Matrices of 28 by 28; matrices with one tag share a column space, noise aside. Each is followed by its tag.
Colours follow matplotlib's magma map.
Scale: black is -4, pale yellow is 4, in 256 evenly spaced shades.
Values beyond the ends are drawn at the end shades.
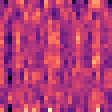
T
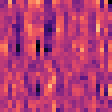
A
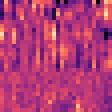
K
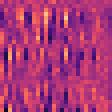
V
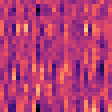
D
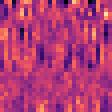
K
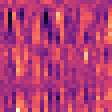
V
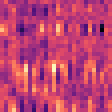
D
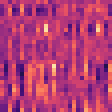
D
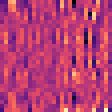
T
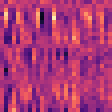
V
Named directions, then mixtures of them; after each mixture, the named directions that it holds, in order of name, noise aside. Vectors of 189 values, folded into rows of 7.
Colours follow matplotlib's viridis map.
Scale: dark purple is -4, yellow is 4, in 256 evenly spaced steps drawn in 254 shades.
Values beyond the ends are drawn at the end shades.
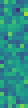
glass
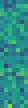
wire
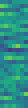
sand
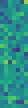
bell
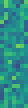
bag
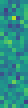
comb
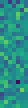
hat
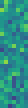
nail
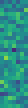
bell, hat, sand.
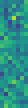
bell, comb.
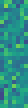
bag.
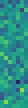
hat.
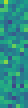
nail.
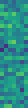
sand, wire.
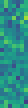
bag, comb, nail.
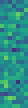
bell, hat, sand.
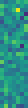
glass.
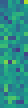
bell.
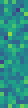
glass.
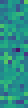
bell, sand.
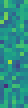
bag.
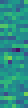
bell, sand.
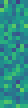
glass, hat, nail.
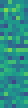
comb, sand.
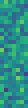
bell, wire.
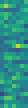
bag, sand.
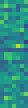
bag, sand.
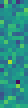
bag, glass, hat.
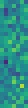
bell, comb, nail.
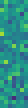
nail.
